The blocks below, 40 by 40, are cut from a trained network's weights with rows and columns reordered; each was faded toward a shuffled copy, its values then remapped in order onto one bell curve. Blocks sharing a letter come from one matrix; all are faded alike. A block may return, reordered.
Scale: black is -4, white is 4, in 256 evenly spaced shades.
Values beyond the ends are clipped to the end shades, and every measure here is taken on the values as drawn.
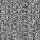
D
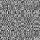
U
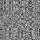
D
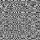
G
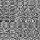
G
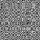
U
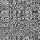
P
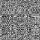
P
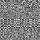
G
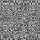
G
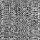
D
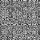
P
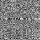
P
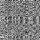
D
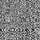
P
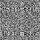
P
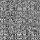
P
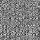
P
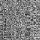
D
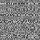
G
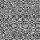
U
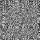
D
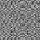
U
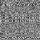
G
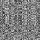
D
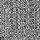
D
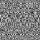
G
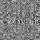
P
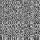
D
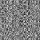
D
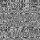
G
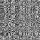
D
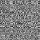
G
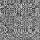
D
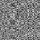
U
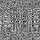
P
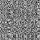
D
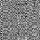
U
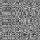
U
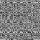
G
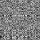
P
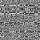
G
